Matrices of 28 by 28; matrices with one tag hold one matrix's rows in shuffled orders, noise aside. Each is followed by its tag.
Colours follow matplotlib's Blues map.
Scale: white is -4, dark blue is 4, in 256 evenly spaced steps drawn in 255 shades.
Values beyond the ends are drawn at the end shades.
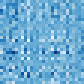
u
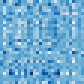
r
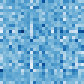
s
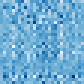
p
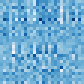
p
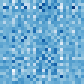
p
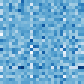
s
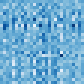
p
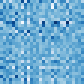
u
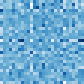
s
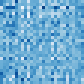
u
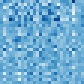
r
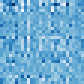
u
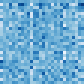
s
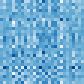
p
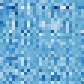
u
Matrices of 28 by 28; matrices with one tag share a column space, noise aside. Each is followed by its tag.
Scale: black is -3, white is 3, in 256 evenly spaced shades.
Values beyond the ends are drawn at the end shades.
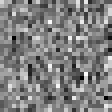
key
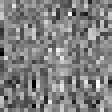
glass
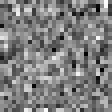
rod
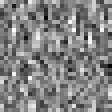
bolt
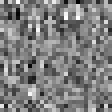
bolt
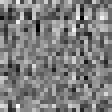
bolt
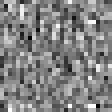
bolt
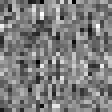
bolt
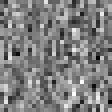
glass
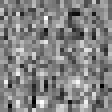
glass
